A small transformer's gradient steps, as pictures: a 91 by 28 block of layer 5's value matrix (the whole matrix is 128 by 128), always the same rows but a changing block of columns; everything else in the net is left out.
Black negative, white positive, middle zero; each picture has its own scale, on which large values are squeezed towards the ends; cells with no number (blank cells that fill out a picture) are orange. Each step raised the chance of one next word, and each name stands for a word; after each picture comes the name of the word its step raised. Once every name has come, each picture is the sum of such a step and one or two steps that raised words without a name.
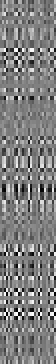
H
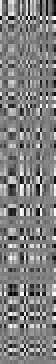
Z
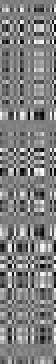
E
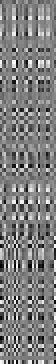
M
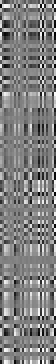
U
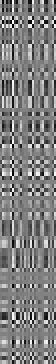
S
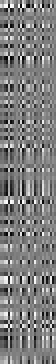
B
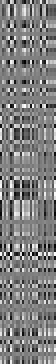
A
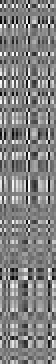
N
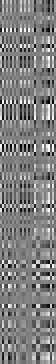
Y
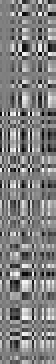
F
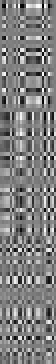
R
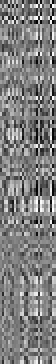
F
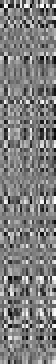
B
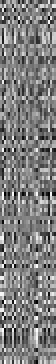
E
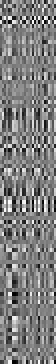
E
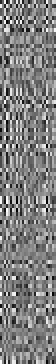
Y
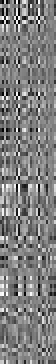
Z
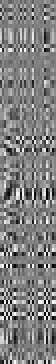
H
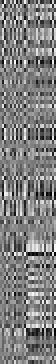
A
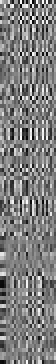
F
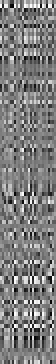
B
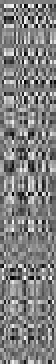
N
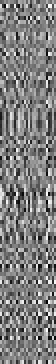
R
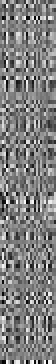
M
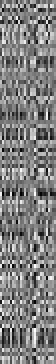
E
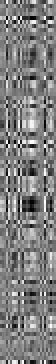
S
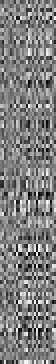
A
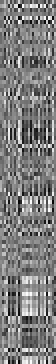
U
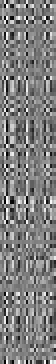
M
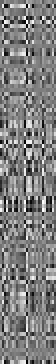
N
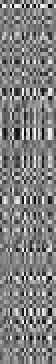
R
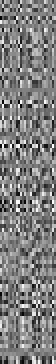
Y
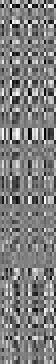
N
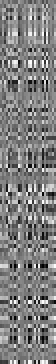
M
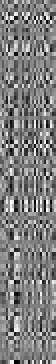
F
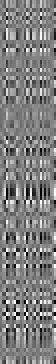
H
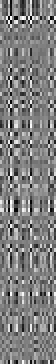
Z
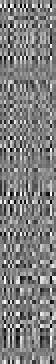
B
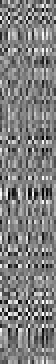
H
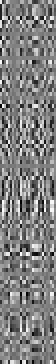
A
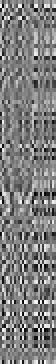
B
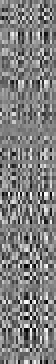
M
